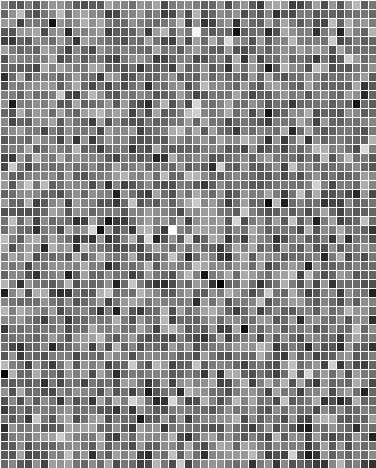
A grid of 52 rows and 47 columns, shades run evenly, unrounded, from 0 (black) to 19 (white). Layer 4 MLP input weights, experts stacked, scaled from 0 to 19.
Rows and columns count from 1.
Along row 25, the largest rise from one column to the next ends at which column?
30
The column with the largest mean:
25
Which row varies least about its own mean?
46
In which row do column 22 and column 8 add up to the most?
49
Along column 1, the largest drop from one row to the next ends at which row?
42
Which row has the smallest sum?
32
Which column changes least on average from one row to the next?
16
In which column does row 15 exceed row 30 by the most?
39
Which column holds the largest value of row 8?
40
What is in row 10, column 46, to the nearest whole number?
4
